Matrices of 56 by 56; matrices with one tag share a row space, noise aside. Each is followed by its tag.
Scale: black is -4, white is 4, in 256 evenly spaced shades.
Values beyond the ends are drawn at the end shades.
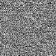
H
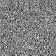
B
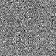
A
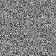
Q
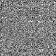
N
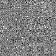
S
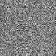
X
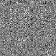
Q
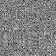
B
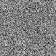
B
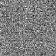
H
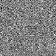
N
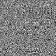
B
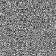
X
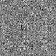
Q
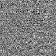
S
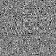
B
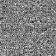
H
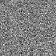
Q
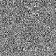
B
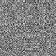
B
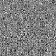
Q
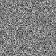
X
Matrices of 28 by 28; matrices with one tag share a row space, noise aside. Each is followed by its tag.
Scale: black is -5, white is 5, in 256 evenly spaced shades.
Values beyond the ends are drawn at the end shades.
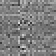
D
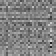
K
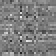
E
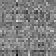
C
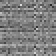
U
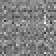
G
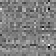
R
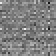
R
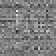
C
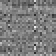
U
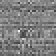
D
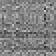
G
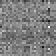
R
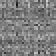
C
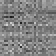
E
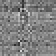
D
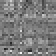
E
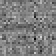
U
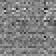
G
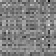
R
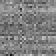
E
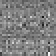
R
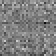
G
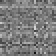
U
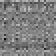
G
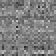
C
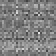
C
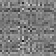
D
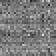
R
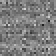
R
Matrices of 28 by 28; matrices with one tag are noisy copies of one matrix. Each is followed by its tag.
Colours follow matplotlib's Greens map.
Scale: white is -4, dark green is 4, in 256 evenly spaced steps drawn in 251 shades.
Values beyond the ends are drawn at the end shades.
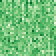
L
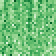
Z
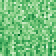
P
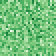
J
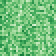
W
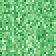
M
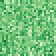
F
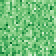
F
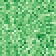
M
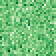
M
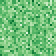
J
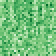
Z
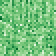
L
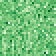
M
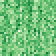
Z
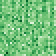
L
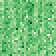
Z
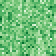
W
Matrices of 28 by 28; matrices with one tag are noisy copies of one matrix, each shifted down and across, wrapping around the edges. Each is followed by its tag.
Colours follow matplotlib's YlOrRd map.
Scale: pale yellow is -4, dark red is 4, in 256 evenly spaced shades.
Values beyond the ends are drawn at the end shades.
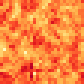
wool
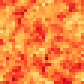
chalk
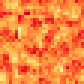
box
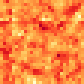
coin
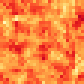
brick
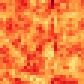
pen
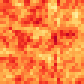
pen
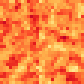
coin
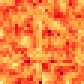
box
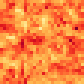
pen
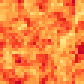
brick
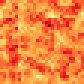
coin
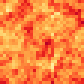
chalk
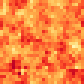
wool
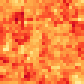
wool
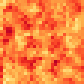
brick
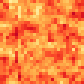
pen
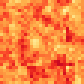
wool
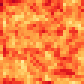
pen
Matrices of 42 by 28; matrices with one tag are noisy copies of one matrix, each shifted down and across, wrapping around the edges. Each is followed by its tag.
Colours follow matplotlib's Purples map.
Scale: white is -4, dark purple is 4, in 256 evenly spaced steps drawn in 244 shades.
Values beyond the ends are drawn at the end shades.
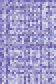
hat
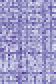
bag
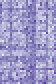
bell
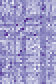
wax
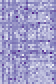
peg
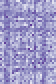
wax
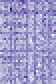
hat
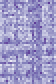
bell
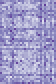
peg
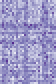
wax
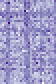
wax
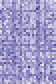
bag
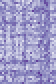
bell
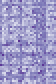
bell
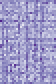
hat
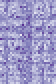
bell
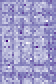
bell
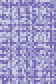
hat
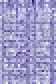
bag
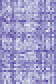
peg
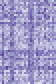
wax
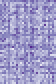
hat
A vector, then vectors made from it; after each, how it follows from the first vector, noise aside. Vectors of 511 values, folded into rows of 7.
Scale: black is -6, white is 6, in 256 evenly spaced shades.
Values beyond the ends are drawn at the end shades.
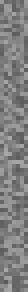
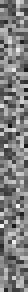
reversed, scaled up.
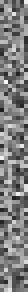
scaled up.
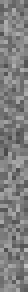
sign-scrambled.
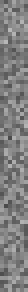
sign-scrambled.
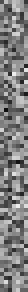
negated, scaled up.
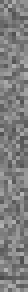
sign-scrambled.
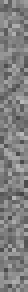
sign-scrambled.
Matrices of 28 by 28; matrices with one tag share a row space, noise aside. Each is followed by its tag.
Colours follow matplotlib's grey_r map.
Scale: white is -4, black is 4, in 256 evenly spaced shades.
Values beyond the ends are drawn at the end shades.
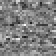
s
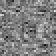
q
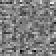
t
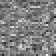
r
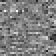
r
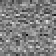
s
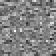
t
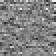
r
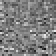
q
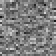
q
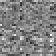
t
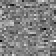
q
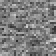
r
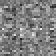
t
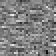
r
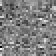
q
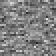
r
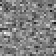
t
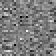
t
